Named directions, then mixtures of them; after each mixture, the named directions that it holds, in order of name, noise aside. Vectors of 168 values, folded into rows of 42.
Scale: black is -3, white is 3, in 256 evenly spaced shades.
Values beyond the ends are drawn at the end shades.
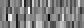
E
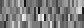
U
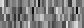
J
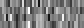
E, J.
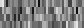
J.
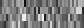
U.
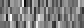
E, U.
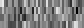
J, U.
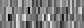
E, U.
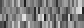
U.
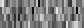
J.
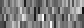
U.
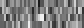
J, U.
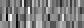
E.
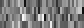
U.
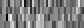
E, U.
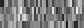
J, U.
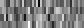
E, J.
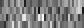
U.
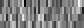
E, U.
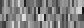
U.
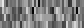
J.
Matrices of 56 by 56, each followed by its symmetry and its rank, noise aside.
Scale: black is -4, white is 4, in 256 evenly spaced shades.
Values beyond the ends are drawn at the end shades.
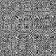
symmetric, rank seven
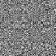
no symmetry, rank seven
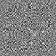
symmetric, rank seven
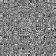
no symmetry, rank eight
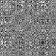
symmetric, rank seven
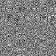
no symmetry, rank seven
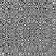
symmetric, rank six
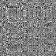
no symmetry, rank seven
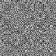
symmetric, rank six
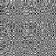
antisymmetric, rank six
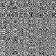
no symmetry, rank seven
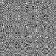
symmetric, rank six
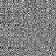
antisymmetric, rank six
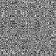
antisymmetric, rank six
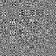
antisymmetric, rank six
